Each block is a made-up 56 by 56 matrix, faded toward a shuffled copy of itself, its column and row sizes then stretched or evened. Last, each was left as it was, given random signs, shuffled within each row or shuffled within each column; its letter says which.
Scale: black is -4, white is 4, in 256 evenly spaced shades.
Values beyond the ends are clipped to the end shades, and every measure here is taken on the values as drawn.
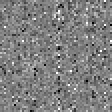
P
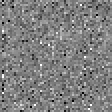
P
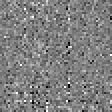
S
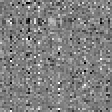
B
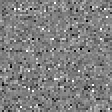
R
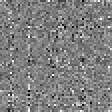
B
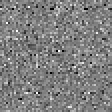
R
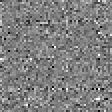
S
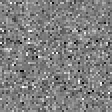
R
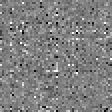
S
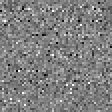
R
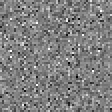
P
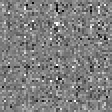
S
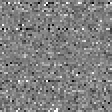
R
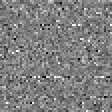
R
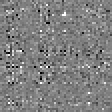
B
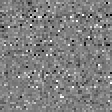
R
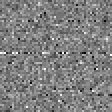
R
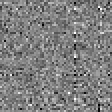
B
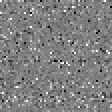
R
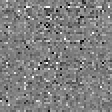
B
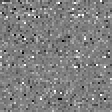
R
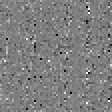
P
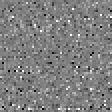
R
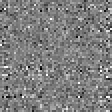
S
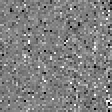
P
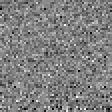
R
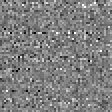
R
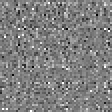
B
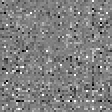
S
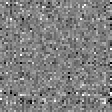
B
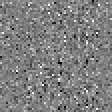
P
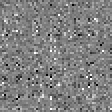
S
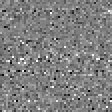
R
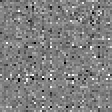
S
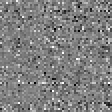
S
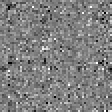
B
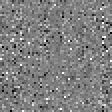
P
